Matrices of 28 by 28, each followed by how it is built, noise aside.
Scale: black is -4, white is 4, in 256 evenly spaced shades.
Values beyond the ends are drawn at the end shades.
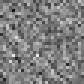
Toeplitz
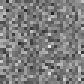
repeating rows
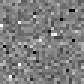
sparse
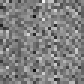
repeating rows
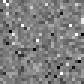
sparse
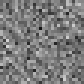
Toeplitz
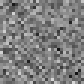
Toeplitz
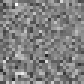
low rank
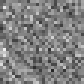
Toeplitz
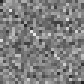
diagonal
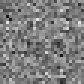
low rank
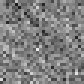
Toeplitz
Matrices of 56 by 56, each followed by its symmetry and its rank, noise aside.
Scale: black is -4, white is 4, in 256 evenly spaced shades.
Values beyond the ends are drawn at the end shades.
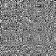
no symmetry, rank seven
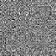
antisymmetric, rank eight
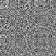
symmetric, rank six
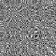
symmetric, rank seven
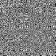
no symmetry, rank eight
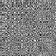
antisymmetric, rank six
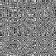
antisymmetric, rank eight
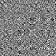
symmetric, rank seven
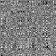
no symmetry, rank seven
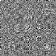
symmetric, rank six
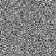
no symmetry, rank eight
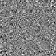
antisymmetric, rank eight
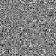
antisymmetric, rank eight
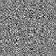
antisymmetric, rank eight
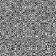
no symmetry, rank six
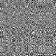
no symmetry, rank six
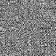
no symmetry, rank eight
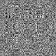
no symmetry, rank seven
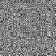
no symmetry, rank seven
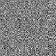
no symmetry, rank seven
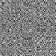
symmetric, rank six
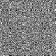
no symmetry, rank eight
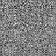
no symmetry, rank eight
